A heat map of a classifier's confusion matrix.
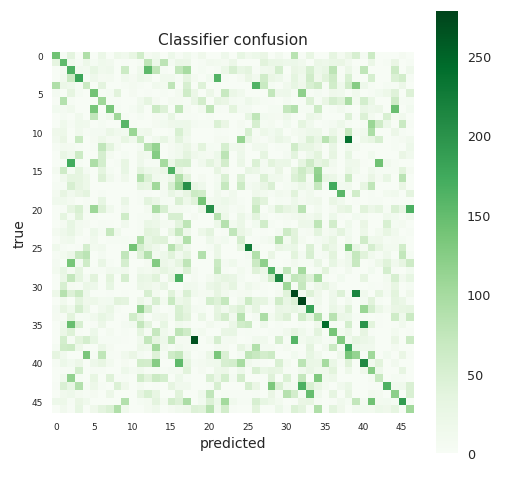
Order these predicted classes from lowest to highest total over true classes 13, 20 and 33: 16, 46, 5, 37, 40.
37, 16, 5, 40, 46
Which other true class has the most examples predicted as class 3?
43
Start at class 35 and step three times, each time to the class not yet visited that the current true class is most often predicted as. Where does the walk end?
34
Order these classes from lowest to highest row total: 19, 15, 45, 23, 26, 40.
19, 23, 15, 26, 45, 40
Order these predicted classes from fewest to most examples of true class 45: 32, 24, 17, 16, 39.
24, 32, 16, 39, 17
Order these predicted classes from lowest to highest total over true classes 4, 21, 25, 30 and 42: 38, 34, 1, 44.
44, 1, 38, 34
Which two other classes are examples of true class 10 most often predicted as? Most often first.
41, 38
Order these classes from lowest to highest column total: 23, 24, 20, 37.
23, 37, 20, 24
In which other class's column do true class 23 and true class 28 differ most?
32
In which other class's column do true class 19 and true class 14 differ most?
2
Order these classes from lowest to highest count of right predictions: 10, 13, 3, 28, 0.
10, 13, 0, 28, 3
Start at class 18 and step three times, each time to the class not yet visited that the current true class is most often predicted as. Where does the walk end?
39
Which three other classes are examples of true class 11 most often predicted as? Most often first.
38, 24, 35
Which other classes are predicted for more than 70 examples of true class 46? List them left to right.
8, 20, 34
